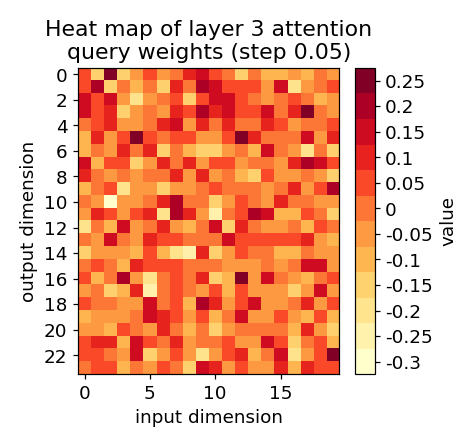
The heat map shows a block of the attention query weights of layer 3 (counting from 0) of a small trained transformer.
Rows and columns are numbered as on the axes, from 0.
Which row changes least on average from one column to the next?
15
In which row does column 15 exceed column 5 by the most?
22
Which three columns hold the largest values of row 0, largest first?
2, 9, 8
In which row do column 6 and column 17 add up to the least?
6
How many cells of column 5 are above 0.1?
2
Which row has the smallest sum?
14
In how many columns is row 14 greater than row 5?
1
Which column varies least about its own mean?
18
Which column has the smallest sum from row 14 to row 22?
16
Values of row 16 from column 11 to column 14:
-0.1 0.25 -0.05 0.15
